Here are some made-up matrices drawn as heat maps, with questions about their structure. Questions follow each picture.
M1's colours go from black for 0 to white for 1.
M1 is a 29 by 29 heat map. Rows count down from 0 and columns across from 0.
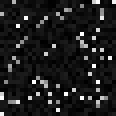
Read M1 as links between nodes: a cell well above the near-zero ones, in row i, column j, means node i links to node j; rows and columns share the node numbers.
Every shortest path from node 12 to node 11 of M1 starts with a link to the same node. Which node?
node 25
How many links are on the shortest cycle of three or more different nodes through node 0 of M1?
4
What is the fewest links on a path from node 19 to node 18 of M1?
6
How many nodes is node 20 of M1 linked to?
5
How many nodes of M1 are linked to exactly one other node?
12
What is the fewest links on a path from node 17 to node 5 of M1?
6
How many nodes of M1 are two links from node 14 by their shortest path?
6
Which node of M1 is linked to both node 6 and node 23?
node 9
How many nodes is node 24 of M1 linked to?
6
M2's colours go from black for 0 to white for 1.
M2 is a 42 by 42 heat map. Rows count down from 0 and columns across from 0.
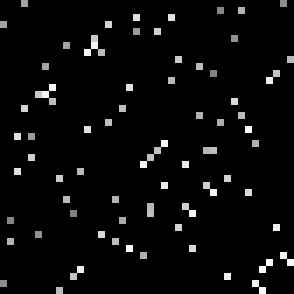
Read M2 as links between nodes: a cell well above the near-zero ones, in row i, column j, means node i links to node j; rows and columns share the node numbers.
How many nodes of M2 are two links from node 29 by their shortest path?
3
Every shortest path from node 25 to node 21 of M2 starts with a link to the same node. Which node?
node 32
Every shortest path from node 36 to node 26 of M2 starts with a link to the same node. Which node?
node 20
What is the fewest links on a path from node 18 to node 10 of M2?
4
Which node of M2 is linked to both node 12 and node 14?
node 7
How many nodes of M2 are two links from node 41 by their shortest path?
2
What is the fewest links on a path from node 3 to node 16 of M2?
6
